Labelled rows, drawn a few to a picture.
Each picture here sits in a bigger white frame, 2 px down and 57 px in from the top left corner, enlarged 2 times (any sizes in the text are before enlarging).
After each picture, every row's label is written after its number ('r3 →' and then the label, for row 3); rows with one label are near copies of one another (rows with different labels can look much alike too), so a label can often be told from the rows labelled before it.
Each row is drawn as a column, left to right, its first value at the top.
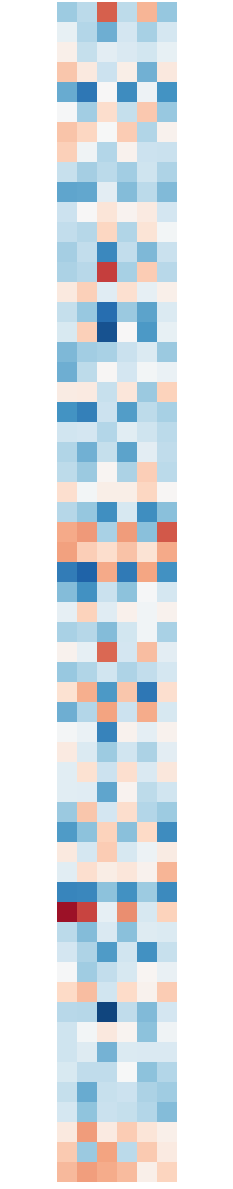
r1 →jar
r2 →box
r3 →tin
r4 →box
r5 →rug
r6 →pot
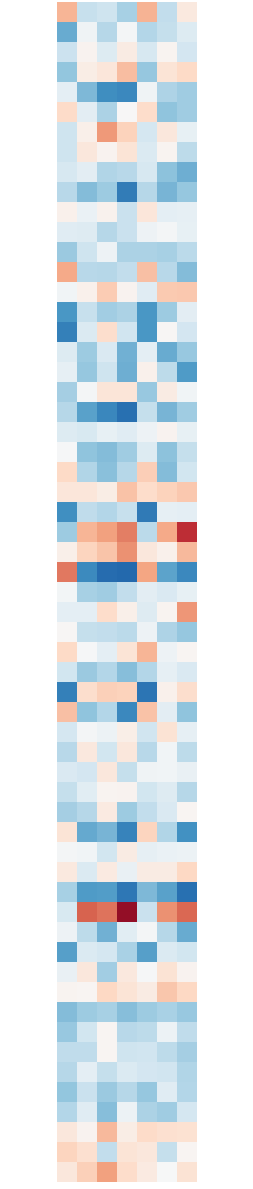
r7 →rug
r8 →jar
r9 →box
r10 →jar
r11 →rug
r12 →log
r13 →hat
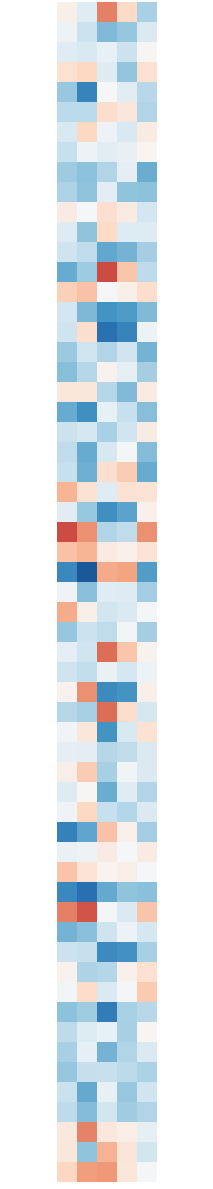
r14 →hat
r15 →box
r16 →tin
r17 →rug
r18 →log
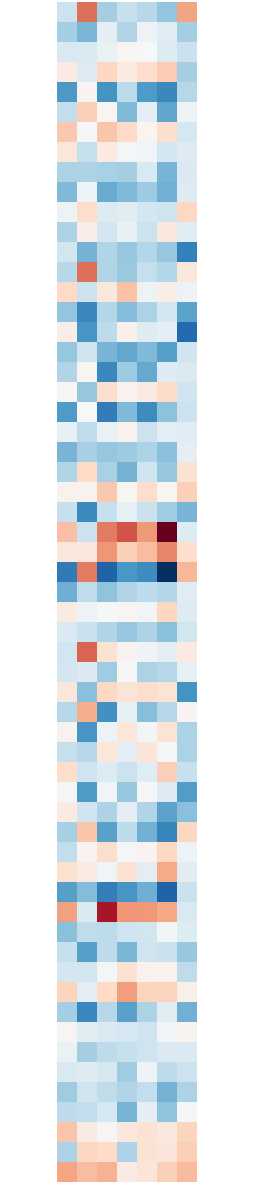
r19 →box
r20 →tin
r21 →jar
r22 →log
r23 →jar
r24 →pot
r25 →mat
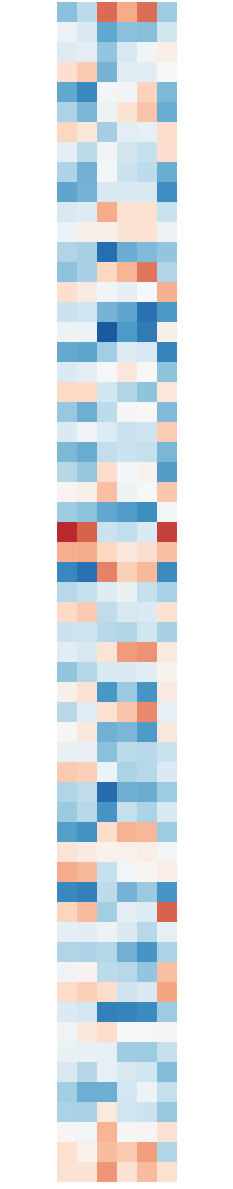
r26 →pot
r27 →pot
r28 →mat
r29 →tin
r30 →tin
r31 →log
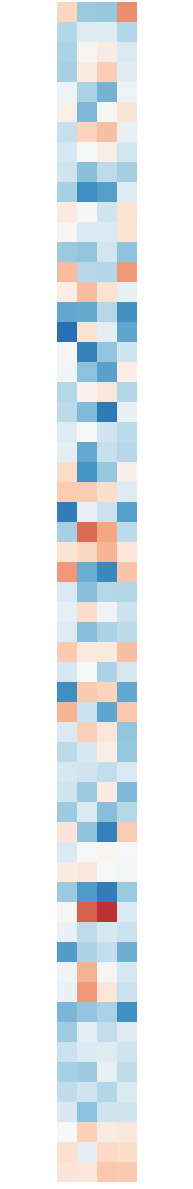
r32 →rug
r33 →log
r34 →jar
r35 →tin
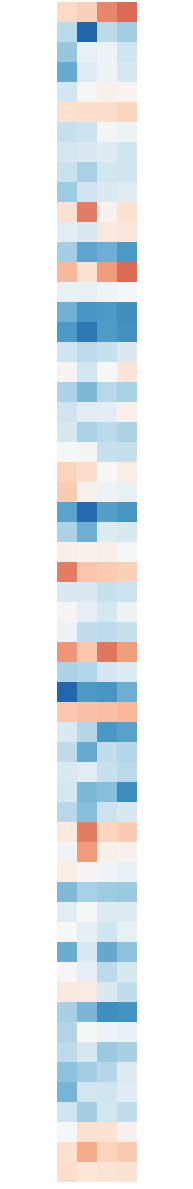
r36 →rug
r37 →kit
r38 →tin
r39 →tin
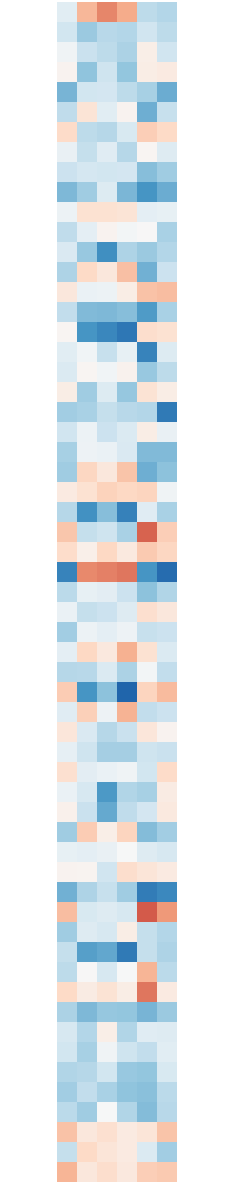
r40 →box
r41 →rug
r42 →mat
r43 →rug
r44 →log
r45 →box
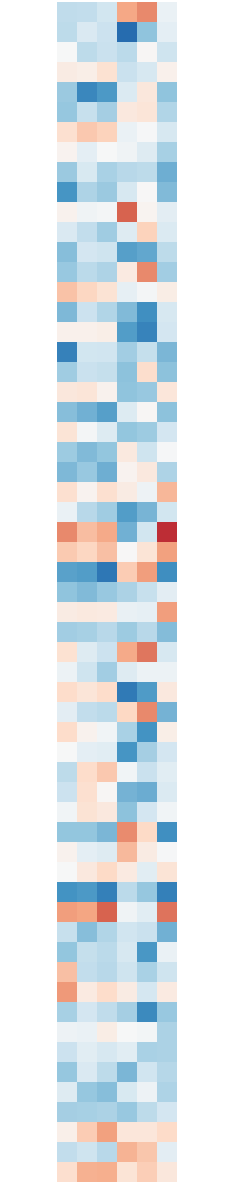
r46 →log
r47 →box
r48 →box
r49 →kit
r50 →tin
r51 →hat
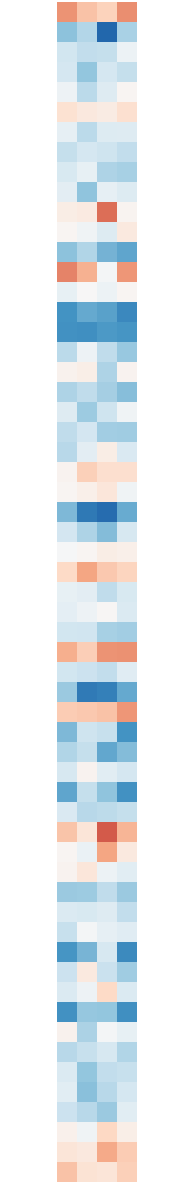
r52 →tin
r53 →rug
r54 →kit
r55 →tin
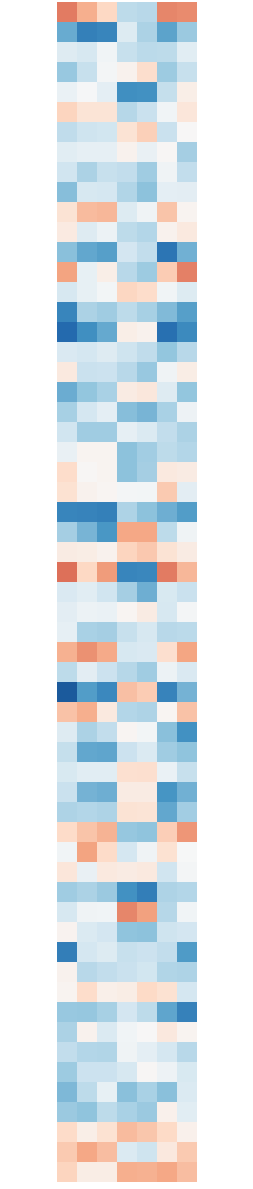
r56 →rug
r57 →kit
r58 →kit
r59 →box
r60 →box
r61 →mat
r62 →tin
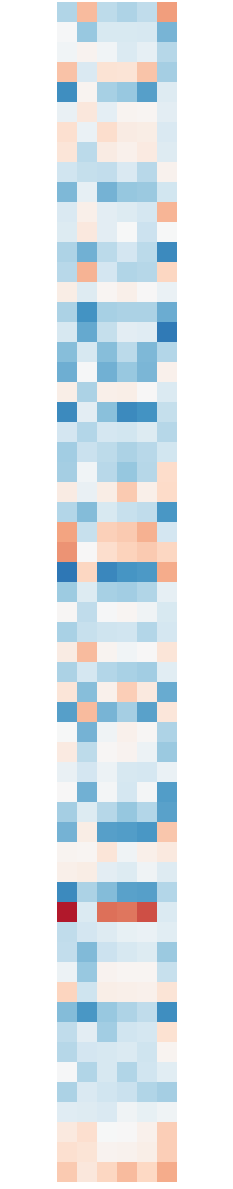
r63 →jar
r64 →tin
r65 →jar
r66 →jar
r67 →jar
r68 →mat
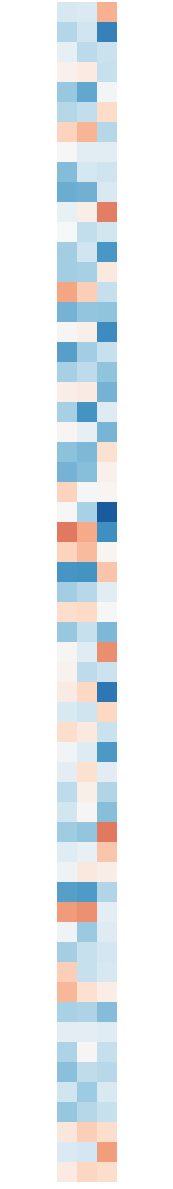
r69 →log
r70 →box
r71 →kit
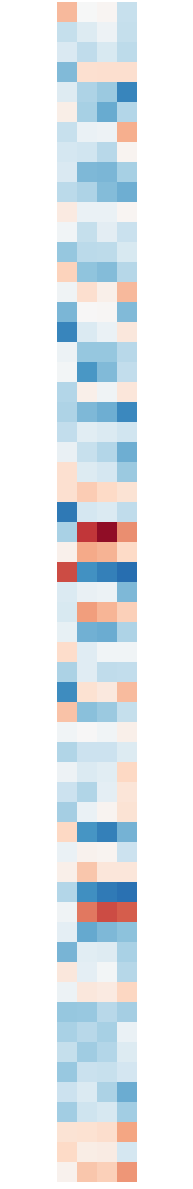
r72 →rug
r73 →hat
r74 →hat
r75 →box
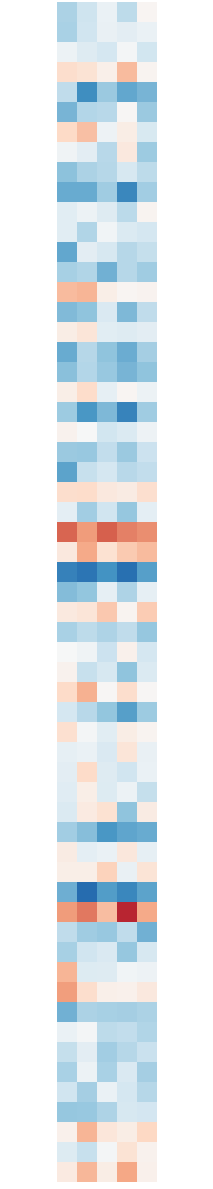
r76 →log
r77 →box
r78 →hat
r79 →jar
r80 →hat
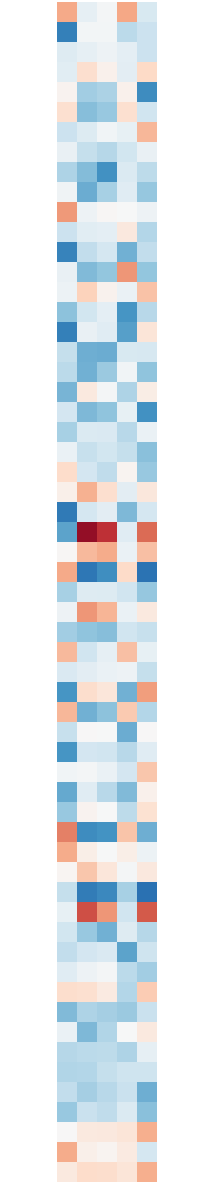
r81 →kit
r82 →hat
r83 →hat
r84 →tin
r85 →box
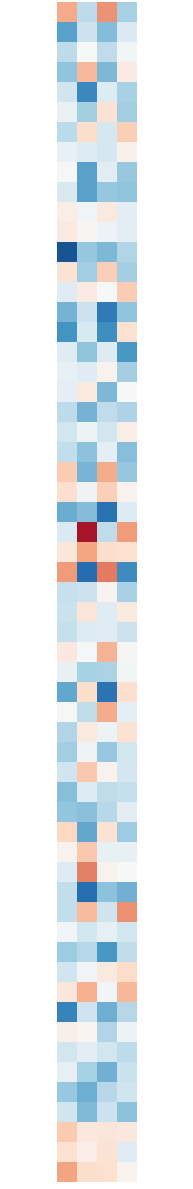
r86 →mat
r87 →pot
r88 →rug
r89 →log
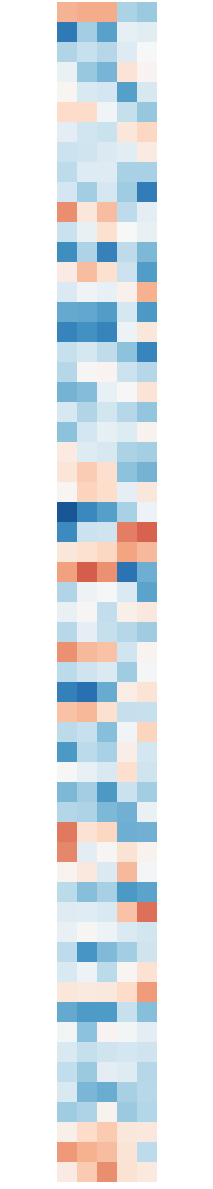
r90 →kit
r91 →rug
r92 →mat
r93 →pot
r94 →log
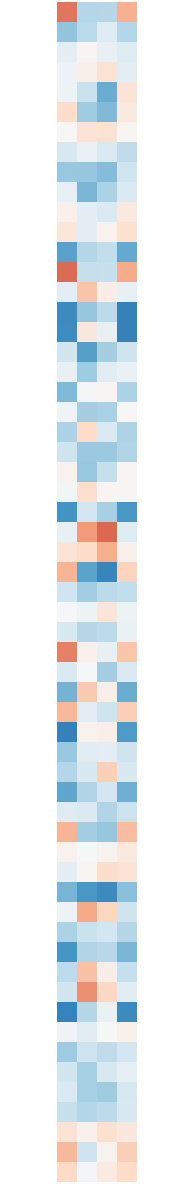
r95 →tin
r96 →log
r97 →pot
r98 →tin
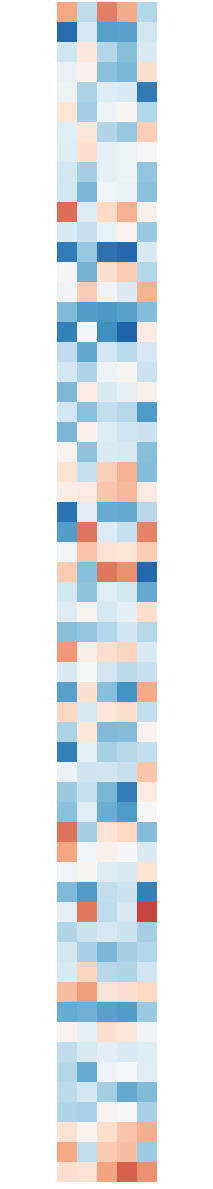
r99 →kit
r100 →log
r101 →mat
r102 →mat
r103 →box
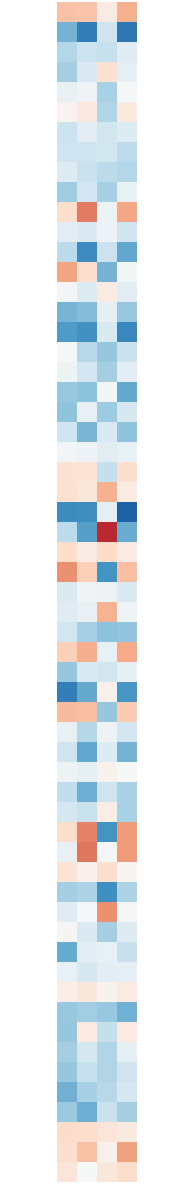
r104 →rug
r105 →kit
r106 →hat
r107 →kit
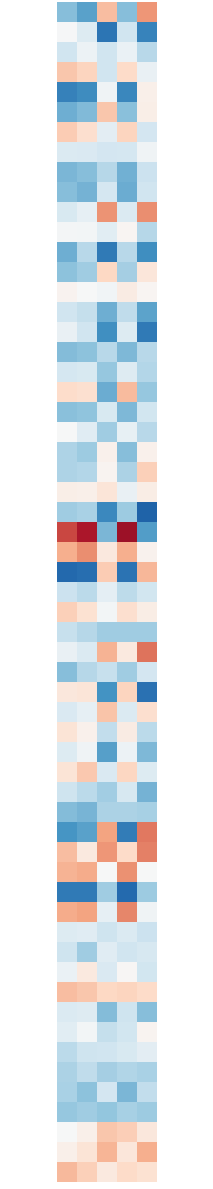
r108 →pot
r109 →pot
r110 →kit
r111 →pot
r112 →kit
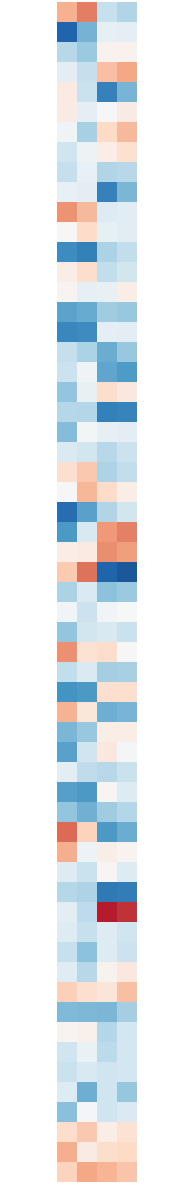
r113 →kit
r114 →mat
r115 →jar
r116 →jar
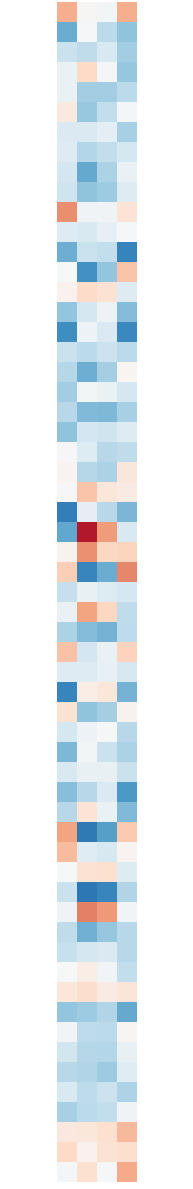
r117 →kit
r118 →hat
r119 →hat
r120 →mat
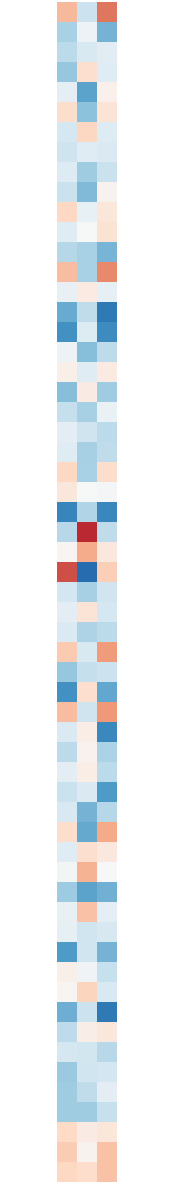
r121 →rug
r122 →pot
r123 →tin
